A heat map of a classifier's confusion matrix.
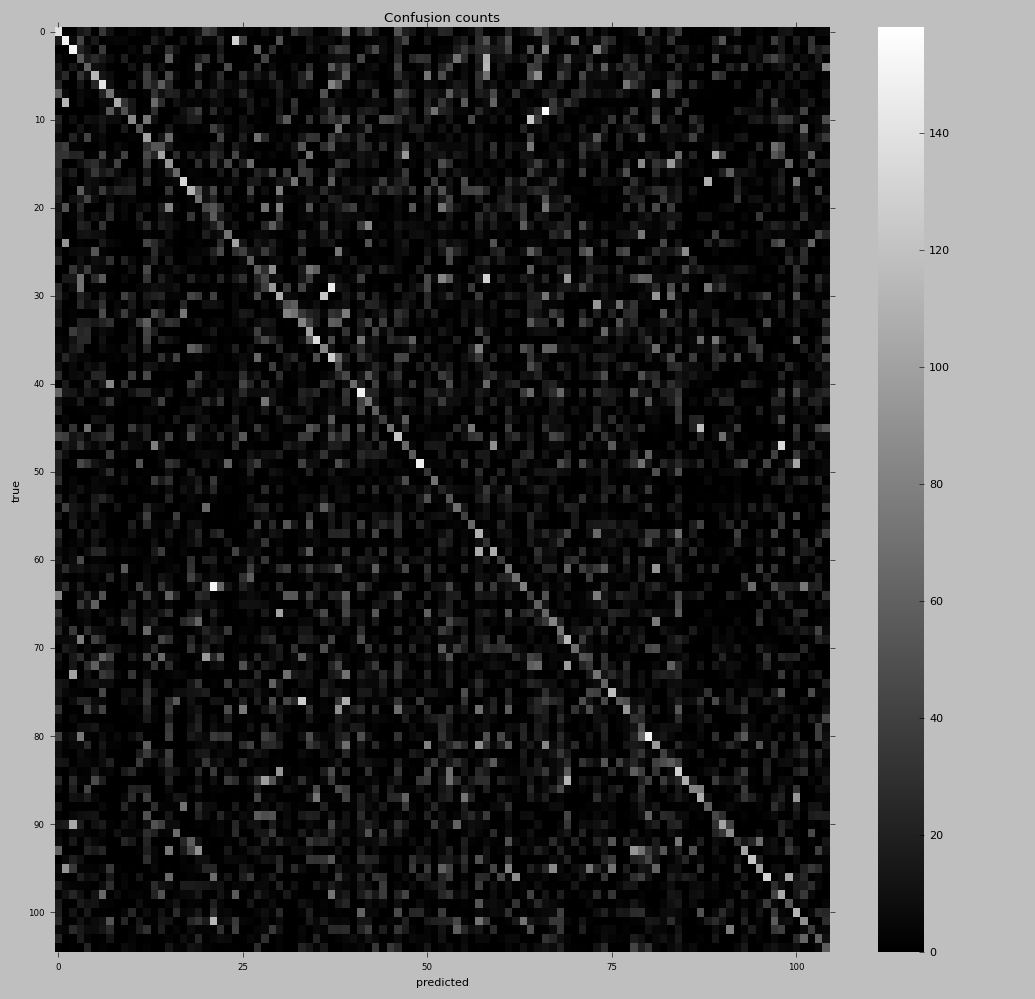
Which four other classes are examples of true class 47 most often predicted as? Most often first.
98, 59, 13, 75
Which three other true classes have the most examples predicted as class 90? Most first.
46, 1, 14
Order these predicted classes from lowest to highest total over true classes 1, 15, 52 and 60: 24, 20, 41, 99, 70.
20, 41, 99, 70, 24
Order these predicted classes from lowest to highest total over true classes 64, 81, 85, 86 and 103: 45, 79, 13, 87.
13, 45, 79, 87
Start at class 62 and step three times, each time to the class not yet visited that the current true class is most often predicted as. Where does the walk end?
50
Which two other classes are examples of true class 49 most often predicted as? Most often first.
100, 79
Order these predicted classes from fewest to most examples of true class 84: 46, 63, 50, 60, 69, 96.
60, 63, 96, 46, 50, 69
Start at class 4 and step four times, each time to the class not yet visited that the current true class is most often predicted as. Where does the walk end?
54
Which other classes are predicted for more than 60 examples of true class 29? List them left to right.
3, 37, 88
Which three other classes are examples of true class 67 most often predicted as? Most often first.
81, 19, 53
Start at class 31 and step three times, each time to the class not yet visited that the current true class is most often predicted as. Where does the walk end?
66
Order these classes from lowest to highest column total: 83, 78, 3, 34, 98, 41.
78, 83, 3, 98, 34, 41
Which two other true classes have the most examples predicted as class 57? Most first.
59, 81
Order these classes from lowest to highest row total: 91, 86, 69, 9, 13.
91, 86, 69, 13, 9
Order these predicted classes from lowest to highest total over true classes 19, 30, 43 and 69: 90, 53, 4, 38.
90, 38, 4, 53
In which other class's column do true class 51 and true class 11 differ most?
38
